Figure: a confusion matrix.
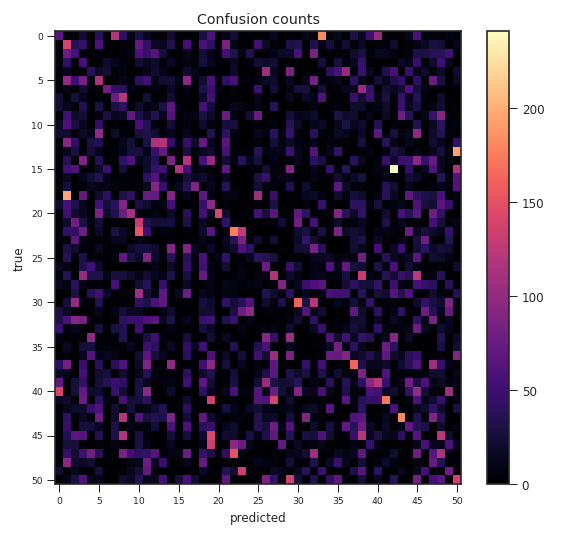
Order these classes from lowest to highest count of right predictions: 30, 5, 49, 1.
49, 5, 1, 30
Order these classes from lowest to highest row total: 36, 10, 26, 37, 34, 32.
10, 26, 34, 32, 36, 37
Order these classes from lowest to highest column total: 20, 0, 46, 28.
20, 28, 0, 46
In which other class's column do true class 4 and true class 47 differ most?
22
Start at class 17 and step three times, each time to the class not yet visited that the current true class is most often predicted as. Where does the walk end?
50
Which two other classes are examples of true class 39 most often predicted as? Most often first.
40, 26
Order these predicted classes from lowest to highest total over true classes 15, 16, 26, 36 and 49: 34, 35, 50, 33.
33, 35, 34, 50
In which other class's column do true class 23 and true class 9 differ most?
48
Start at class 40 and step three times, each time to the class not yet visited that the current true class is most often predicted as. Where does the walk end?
45
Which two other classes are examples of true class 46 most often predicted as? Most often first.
19, 22
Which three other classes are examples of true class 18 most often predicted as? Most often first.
1, 25, 14
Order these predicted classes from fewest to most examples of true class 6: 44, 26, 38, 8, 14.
26, 14, 8, 44, 38
